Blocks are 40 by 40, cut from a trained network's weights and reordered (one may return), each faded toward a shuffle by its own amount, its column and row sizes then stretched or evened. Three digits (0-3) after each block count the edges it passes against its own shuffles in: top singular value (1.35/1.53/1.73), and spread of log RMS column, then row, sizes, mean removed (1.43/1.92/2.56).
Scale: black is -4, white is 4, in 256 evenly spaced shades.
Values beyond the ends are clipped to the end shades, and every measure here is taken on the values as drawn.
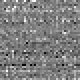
2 1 2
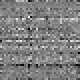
3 1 3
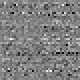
1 0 2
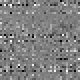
1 2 3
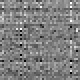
3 2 0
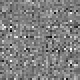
1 2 2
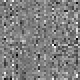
2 3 0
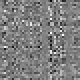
3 3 0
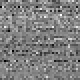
1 0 3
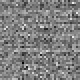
1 1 0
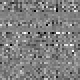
0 0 3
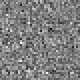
2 0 1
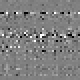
2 1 3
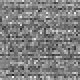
3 1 0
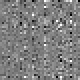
3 3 1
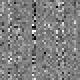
2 3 0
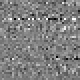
2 0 2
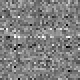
0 1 2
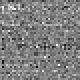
1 1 2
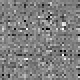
0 2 2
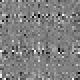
1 2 3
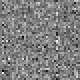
0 2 0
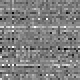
3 1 3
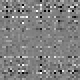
3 2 3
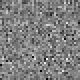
0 0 1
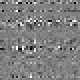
3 1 3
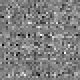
0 0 3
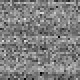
2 0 0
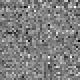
2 1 1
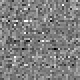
0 0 2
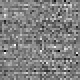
2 2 0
